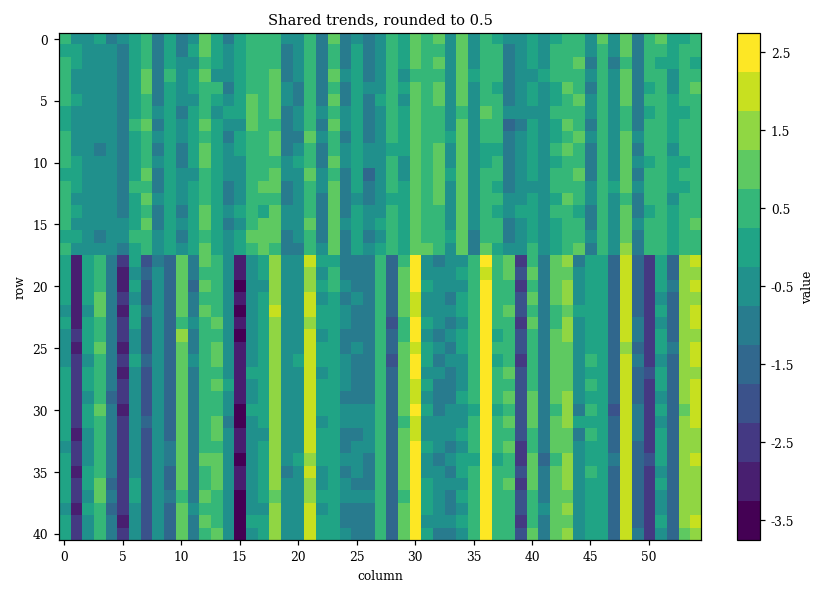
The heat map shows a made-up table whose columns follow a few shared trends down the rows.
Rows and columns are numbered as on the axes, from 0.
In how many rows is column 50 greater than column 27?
18
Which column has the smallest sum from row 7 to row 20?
5
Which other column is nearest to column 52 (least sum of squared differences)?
9
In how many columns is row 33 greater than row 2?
22
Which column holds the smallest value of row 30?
15
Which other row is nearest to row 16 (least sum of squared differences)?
1
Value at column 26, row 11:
-1.5
